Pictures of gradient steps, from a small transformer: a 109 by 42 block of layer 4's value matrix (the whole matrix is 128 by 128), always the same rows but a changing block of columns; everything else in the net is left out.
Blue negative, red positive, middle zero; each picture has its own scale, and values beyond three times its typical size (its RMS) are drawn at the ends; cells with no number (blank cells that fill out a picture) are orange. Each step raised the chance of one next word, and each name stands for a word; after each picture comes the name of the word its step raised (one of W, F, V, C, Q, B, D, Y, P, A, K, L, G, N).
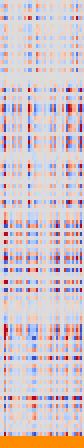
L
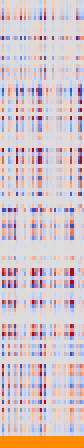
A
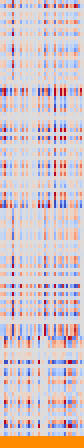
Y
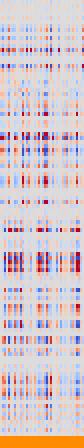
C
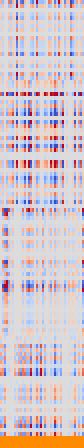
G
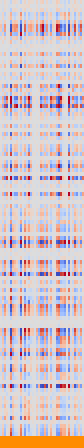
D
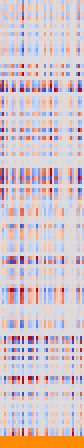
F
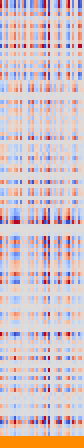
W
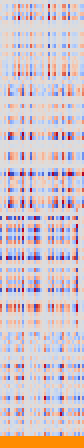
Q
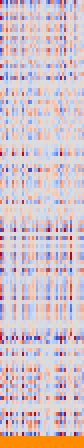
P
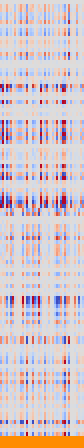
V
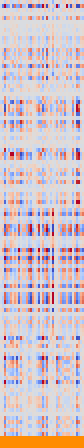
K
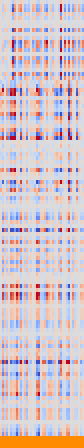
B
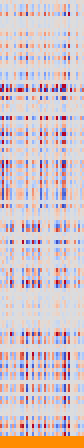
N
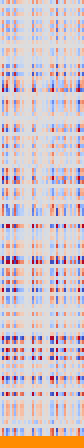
F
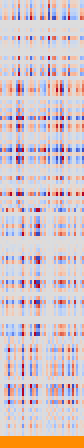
A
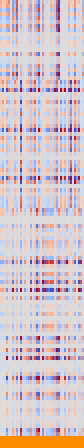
F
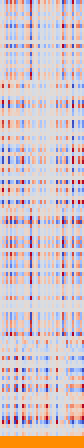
W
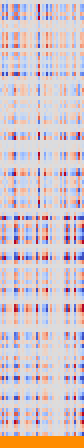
Q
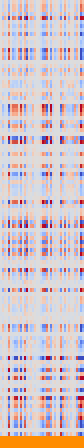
L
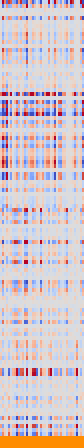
G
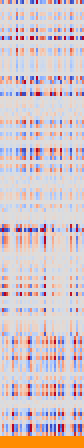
P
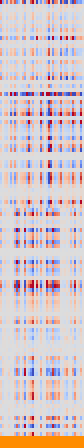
G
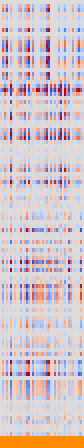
B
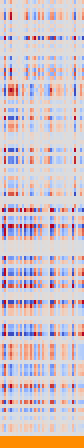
A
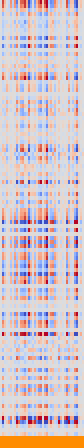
W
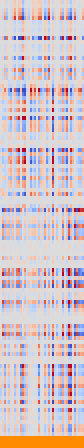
A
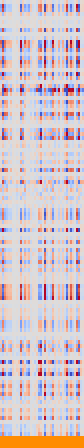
B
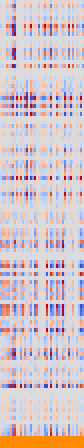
D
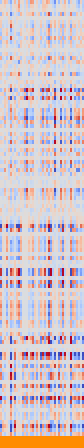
N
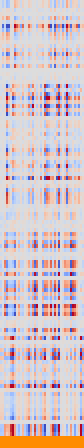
D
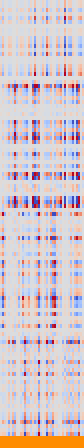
V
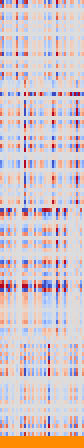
G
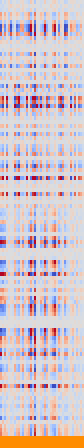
D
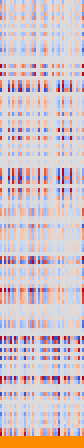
F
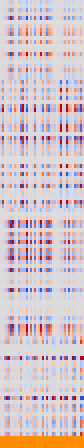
L
